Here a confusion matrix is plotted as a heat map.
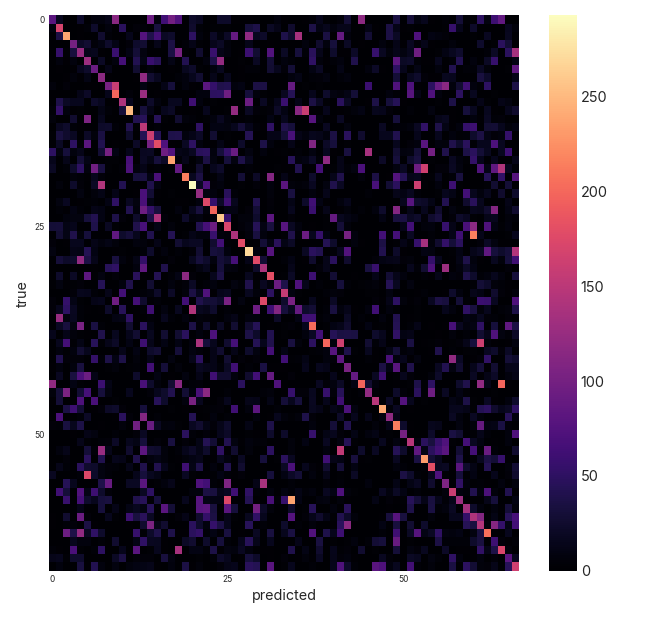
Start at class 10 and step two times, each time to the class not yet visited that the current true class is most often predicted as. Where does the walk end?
66
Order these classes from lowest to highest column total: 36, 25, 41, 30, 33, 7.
36, 30, 33, 7, 41, 25
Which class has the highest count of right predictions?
20
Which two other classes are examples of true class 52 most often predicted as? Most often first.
41, 7
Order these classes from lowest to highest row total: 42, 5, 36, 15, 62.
36, 42, 5, 15, 62
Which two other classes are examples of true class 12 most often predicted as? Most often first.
5, 37
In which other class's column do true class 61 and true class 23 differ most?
42
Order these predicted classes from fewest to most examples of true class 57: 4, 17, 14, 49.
17, 49, 14, 4
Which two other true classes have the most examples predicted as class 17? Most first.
0, 16
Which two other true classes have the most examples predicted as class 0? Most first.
44, 16
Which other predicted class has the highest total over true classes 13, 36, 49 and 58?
34
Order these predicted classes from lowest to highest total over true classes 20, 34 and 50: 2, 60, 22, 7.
60, 2, 22, 7
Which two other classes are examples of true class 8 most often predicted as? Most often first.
9, 56
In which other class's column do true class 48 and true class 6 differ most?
13
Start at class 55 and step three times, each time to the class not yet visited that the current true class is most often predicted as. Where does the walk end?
15
